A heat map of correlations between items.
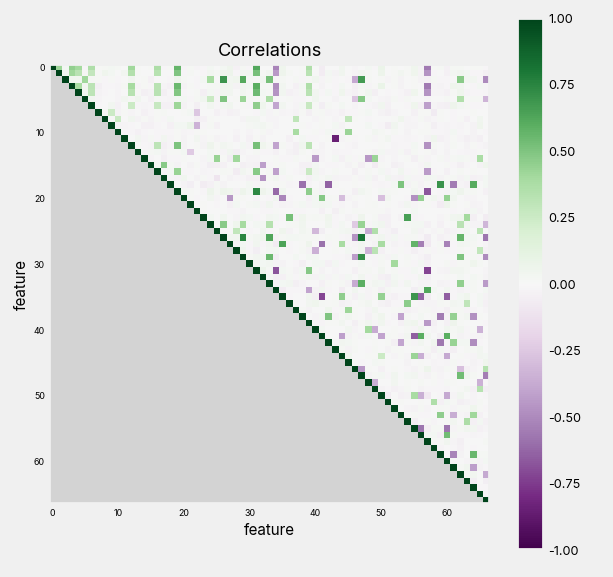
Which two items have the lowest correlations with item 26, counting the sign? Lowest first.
66, 46
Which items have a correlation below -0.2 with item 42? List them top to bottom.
18, 53, 59, 64
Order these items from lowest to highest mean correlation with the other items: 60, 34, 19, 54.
34, 60, 54, 19
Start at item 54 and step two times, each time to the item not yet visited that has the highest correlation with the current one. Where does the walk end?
36
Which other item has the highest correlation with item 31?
19
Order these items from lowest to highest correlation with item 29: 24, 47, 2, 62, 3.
3, 24, 62, 2, 47
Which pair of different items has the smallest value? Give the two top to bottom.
11, 43
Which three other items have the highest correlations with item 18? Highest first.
59, 64, 53
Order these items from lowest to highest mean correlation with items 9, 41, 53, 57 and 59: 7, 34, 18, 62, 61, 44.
61, 44, 62, 7, 34, 18
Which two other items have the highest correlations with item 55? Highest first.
35, 27
